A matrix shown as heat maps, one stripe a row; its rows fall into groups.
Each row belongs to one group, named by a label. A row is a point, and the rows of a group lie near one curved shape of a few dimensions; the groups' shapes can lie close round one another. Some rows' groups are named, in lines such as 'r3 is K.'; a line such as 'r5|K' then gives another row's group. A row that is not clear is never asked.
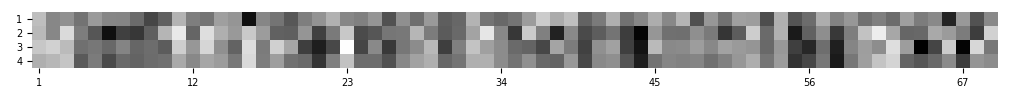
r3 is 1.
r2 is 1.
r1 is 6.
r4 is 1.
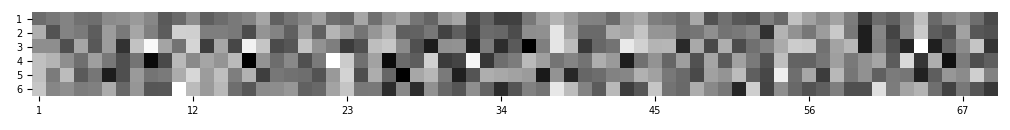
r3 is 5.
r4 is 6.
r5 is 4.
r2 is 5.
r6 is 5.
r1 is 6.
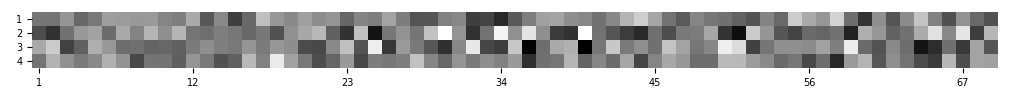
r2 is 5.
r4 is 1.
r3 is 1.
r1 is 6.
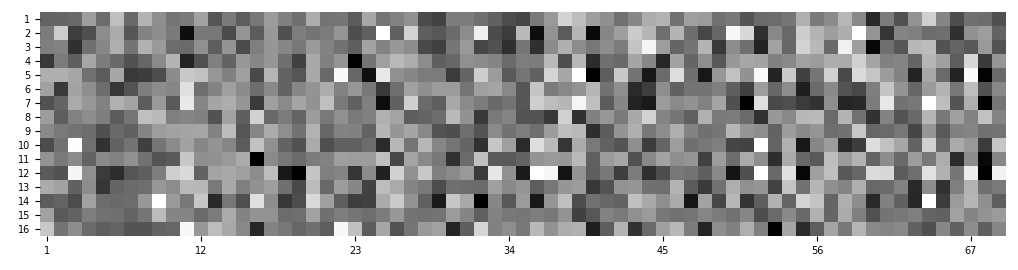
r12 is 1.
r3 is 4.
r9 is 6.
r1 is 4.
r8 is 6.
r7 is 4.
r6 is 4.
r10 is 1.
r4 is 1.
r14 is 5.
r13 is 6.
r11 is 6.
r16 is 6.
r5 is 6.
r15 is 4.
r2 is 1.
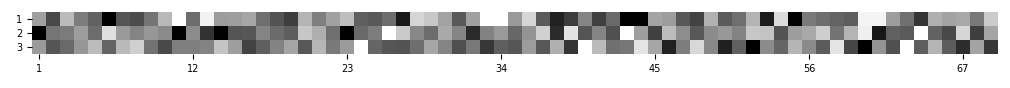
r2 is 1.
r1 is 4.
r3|6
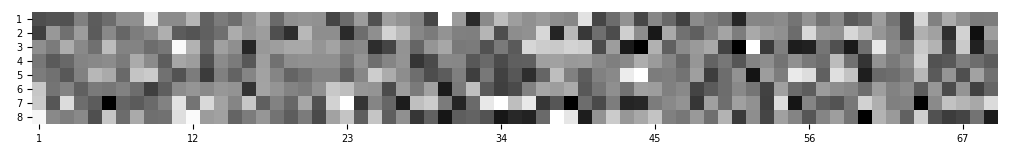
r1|5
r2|1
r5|4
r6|6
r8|5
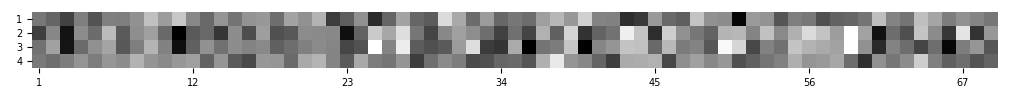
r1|5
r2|1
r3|1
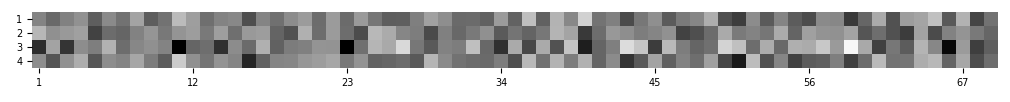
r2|6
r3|1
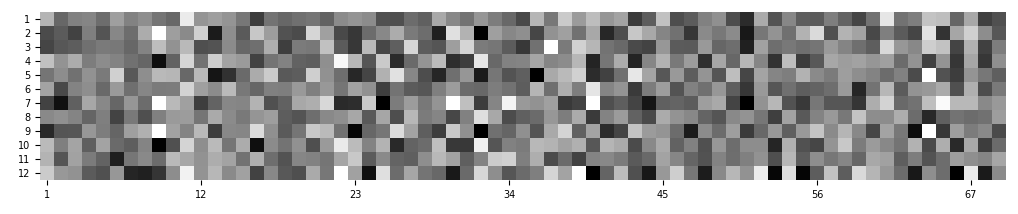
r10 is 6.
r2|5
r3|4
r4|6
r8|1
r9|5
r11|4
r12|6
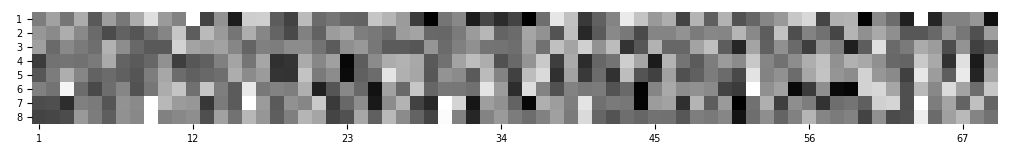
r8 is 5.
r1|5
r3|5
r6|1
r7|5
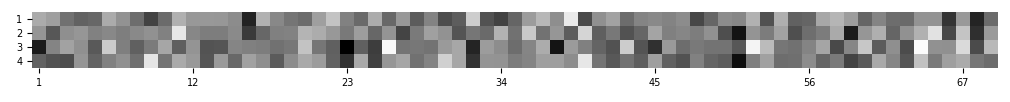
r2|5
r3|1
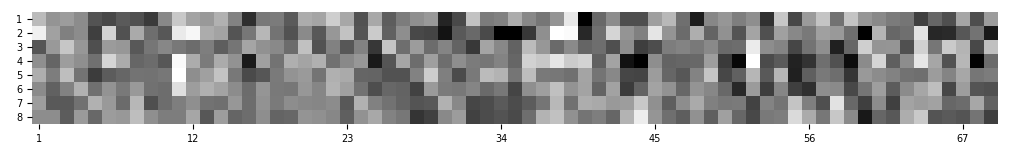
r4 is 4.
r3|1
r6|5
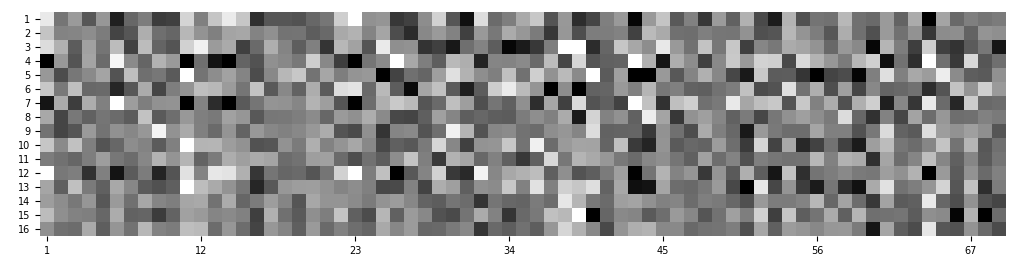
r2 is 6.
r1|6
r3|5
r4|1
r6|4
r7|1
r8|6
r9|5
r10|4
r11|4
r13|4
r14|5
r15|6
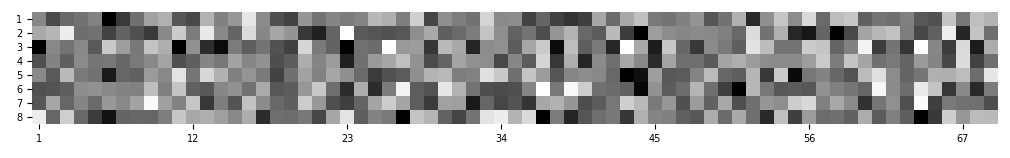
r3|1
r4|1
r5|4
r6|4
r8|4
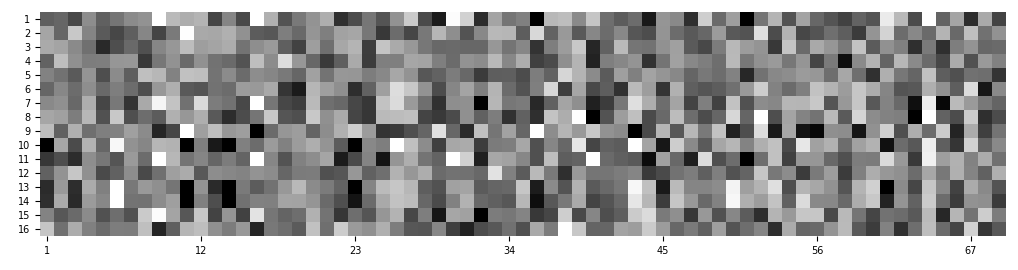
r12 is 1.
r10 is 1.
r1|5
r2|4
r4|1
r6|1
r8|6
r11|5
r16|5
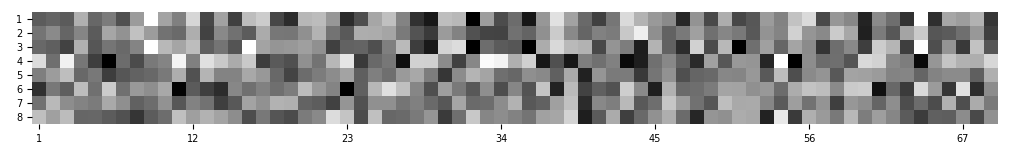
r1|5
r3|5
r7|1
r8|6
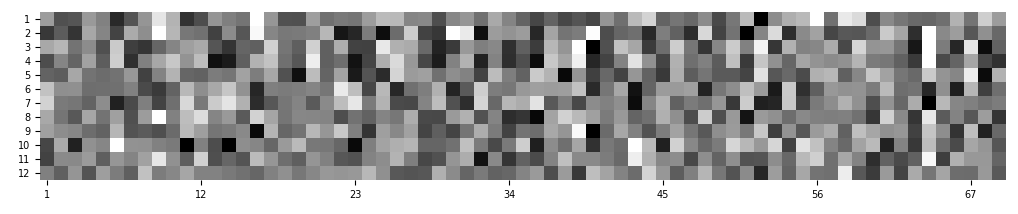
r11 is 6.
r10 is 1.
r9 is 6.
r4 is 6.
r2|5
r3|6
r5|1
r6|6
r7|6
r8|5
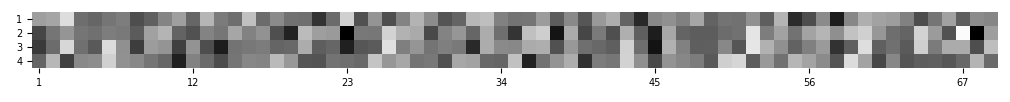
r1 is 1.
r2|1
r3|1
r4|1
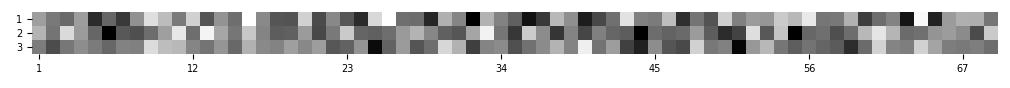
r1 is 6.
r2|1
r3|5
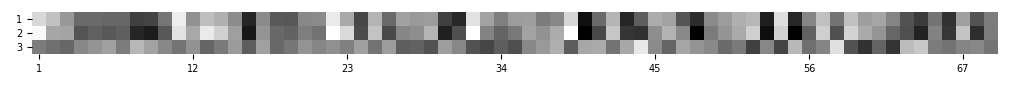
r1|6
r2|6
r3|6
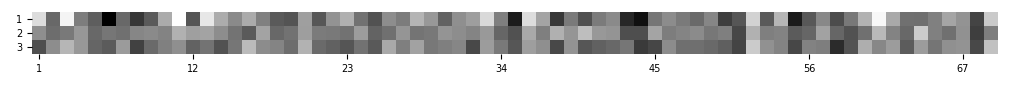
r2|4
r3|1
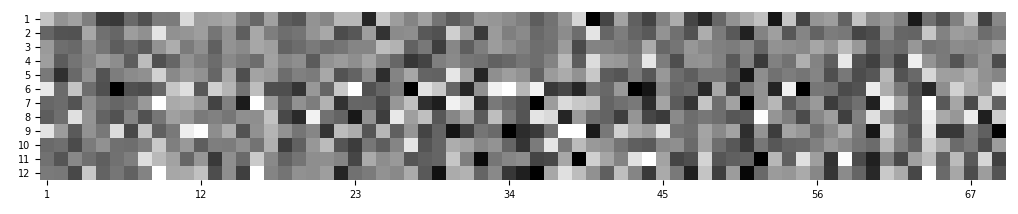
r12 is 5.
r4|6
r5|5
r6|4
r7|5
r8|1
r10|4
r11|6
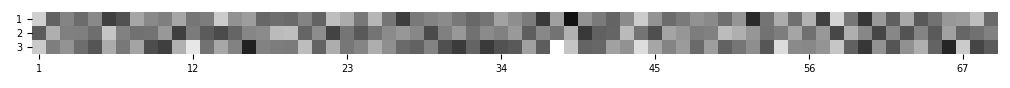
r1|6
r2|1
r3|5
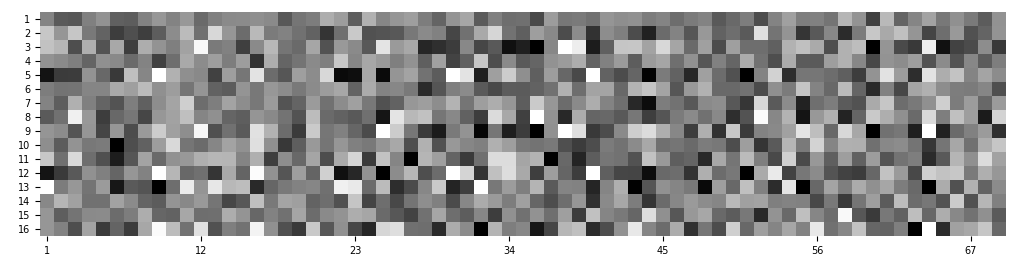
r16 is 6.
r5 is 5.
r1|4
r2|1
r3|5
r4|6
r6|6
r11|4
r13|6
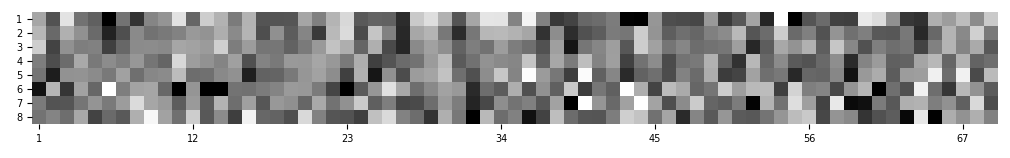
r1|4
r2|4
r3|6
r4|5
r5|5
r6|1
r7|6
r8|6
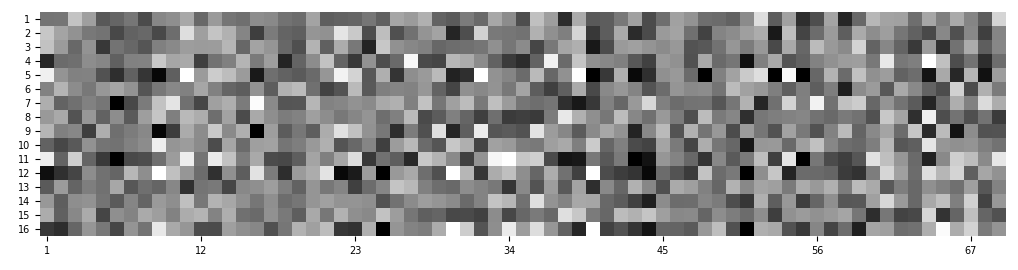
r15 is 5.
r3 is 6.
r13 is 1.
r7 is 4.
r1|1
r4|4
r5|6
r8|5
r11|4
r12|5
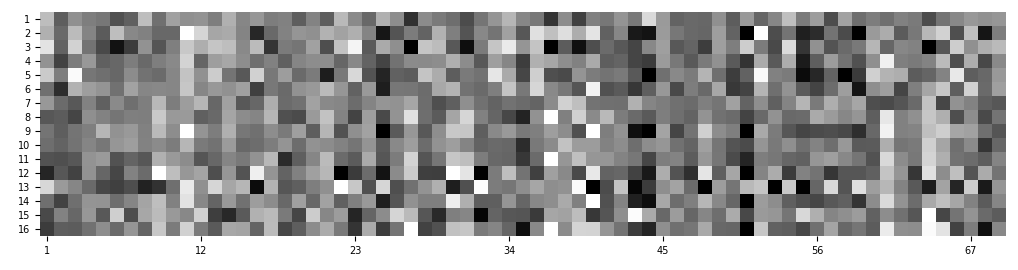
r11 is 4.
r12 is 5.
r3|4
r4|4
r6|5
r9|5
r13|6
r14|5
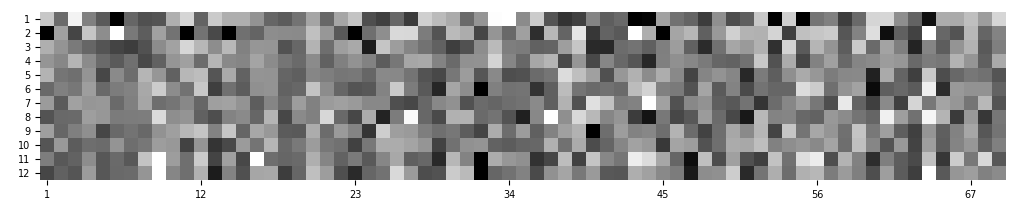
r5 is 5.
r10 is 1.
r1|4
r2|1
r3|6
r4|1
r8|4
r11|6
